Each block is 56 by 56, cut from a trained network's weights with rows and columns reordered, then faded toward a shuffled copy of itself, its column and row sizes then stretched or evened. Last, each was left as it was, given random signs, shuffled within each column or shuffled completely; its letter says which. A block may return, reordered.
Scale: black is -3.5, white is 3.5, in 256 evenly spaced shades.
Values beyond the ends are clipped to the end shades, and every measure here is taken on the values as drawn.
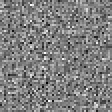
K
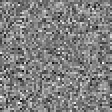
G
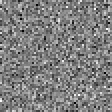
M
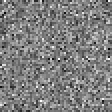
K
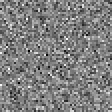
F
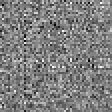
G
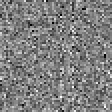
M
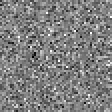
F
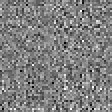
G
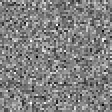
K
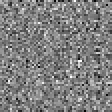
G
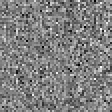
M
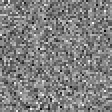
F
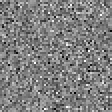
F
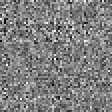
K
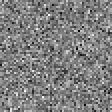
F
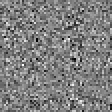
G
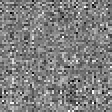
G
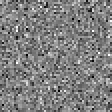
M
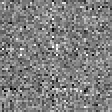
K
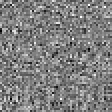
G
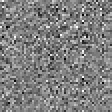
G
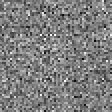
K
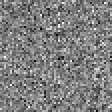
M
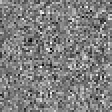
K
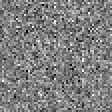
M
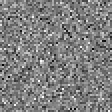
F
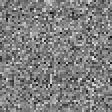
K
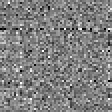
G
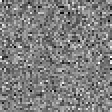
K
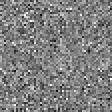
G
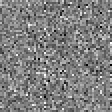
M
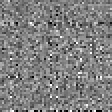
G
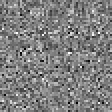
G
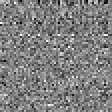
G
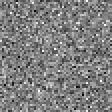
F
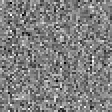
M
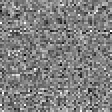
G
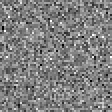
F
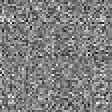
G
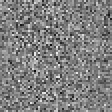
M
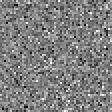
F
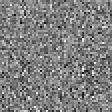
K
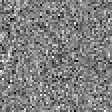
M
